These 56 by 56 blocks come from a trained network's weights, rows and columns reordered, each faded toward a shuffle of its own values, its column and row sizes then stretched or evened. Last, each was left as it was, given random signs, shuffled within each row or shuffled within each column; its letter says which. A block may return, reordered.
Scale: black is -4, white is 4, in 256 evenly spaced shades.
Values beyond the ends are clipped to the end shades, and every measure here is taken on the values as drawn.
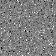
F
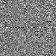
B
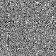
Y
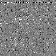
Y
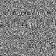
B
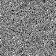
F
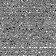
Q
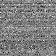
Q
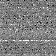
Q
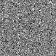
F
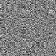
B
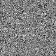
Y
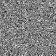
Y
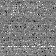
Q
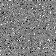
Q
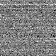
Q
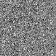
F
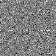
Y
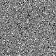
F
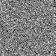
F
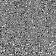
Q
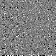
Y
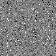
F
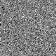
F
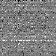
B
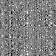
B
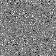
Q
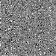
F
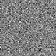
B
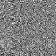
B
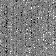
F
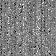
F
